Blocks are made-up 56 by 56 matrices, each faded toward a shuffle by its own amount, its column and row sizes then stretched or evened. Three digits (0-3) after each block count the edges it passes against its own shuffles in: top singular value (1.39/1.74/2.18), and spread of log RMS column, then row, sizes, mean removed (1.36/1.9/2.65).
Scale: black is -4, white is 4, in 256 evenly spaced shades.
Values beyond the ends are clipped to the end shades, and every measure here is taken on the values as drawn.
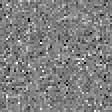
0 1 0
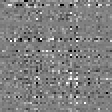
1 2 3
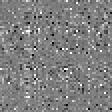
2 1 2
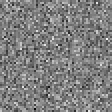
1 1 0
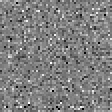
0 0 1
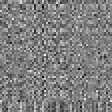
3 2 0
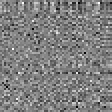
3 1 2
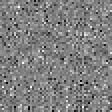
2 0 1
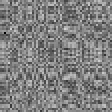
3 1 0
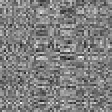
3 1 2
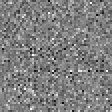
1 1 1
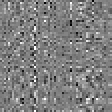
3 3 1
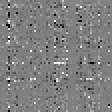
1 3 2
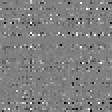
1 1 3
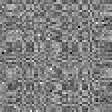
3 1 1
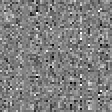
1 3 0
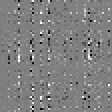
2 3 2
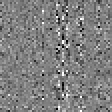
1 3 1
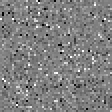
0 0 0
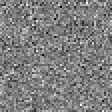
1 1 1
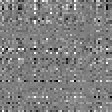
3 2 3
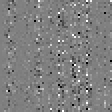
1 3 0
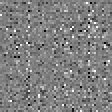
1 2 2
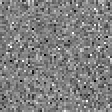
1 0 0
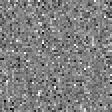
1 1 0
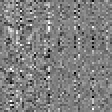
2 3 0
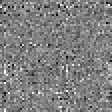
1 1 2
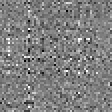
2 2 2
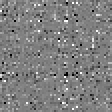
0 2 2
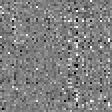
2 2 1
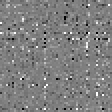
0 2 2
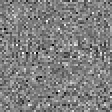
2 0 1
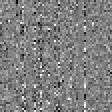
2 3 0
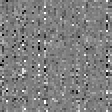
1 3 1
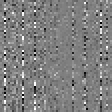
3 3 0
